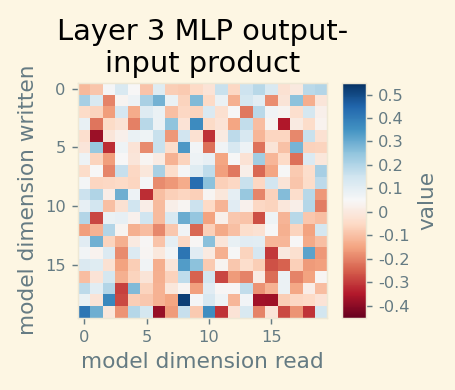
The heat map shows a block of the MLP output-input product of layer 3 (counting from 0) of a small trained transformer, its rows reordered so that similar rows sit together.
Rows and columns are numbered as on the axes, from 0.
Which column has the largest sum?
8
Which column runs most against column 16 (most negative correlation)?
5
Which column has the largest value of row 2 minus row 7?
14
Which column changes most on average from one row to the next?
9
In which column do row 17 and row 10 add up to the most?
4
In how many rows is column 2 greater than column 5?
7
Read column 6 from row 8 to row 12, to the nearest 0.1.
-0.2 -0.1 -0.1 -0.1 -0.2
